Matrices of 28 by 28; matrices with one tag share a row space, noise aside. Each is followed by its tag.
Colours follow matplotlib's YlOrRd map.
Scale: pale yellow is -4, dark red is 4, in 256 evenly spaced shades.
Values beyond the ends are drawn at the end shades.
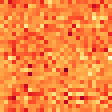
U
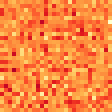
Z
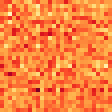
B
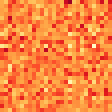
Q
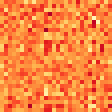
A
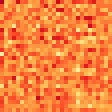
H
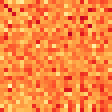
Q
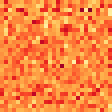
A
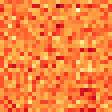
H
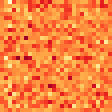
B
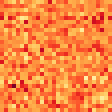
U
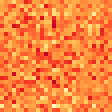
Z
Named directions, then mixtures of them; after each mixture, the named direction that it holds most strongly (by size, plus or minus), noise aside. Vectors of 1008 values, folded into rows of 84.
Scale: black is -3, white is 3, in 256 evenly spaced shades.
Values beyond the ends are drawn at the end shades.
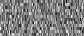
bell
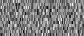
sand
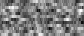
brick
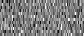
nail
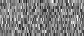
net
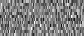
bell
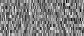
bell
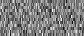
sand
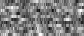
brick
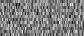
sand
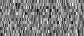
sand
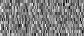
bell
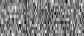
net
